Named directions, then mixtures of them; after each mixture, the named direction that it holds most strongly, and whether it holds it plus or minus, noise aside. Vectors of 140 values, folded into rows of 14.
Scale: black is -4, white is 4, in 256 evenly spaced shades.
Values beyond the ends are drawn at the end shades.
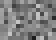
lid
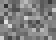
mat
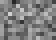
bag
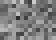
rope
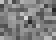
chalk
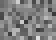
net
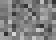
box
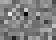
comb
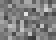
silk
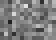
box, minus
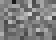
bag, plus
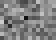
mat, minus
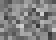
silk, plus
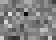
comb, plus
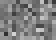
box, plus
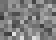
box, plus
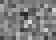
chalk, minus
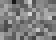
rope, minus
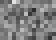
silk, plus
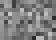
lid, plus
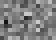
mat, minus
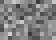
bag, minus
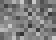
rope, plus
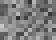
rope, plus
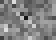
chalk, minus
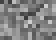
chalk, minus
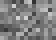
rope, minus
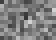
chalk, minus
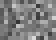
lid, minus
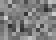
silk, minus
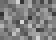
net, plus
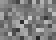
net, minus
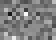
comb, minus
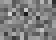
comb, plus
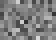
net, plus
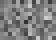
net, plus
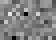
comb, plus
